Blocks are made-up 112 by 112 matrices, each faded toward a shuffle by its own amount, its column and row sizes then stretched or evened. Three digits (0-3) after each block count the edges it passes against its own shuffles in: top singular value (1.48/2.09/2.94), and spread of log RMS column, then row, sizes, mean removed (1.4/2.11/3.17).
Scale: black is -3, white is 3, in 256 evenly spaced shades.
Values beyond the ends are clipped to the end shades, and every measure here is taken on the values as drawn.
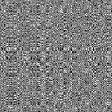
3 2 1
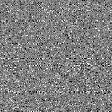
2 0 2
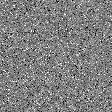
0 0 0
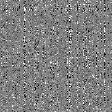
1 3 1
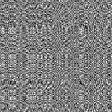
3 2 0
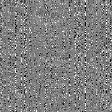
2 3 0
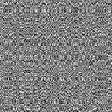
3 0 2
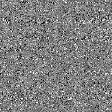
1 1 2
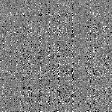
0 3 2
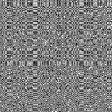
3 2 2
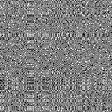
3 1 1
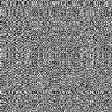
3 2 2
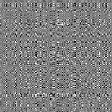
3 3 3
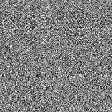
2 0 1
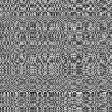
3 0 3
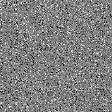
1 2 0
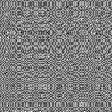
3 1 0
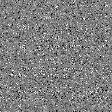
0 1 2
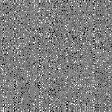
2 2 1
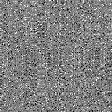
2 0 0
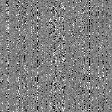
2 3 0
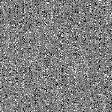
1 2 0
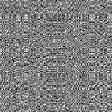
3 0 2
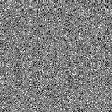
2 1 0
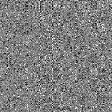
2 2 0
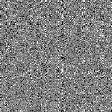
2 2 1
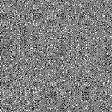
2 1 1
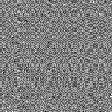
3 0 0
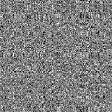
2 2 1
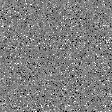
0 1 2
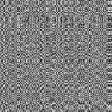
3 3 2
